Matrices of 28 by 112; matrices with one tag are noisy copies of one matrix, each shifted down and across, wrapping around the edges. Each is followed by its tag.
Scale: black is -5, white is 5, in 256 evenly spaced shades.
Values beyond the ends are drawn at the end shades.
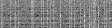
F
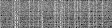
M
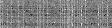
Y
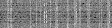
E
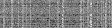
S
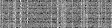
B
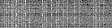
Y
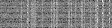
B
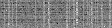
S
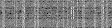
E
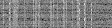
B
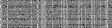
B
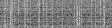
M
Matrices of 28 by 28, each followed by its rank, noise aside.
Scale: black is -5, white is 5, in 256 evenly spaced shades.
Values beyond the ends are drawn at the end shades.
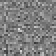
six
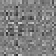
three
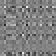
two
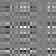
one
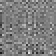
three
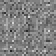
six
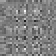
two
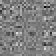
four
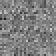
six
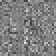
six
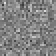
six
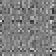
three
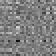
three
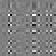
one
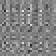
three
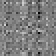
three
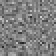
six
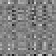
two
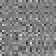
three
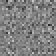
six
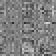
four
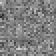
six
